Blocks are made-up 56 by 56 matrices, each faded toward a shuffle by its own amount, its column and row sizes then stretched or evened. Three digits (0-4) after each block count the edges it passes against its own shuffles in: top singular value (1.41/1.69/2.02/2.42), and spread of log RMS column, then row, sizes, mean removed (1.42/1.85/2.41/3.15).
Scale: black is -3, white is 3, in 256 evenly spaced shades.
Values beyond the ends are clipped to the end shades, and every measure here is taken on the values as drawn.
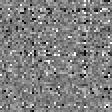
2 1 3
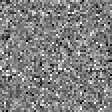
0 1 1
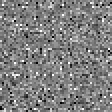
0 2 2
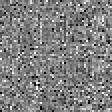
2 2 0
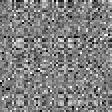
4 0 2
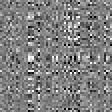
4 4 3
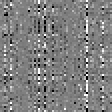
4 4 0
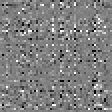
2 3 3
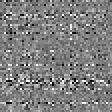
2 2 4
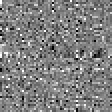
2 2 1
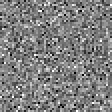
1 0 1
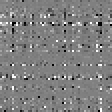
3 2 4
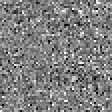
1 1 0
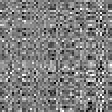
4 3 1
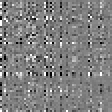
4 4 3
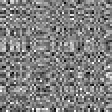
4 1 1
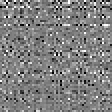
4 2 3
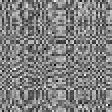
4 1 1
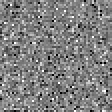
1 0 0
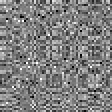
4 0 0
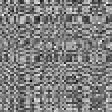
4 2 2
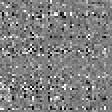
2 3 3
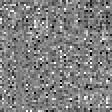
2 3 0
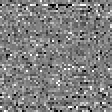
2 0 2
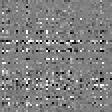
3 3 4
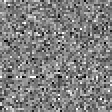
1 0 1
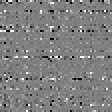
1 2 4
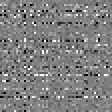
3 2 4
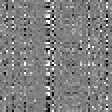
4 4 2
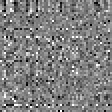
3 3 2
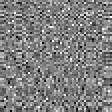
4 0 1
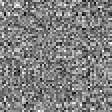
3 1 1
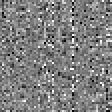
2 3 0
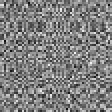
4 1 2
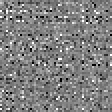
1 2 3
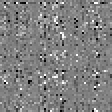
1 3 2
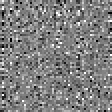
3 2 0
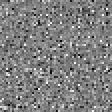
0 1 2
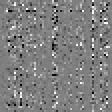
1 4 1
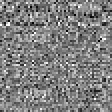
3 1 2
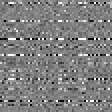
4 0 4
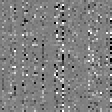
1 4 0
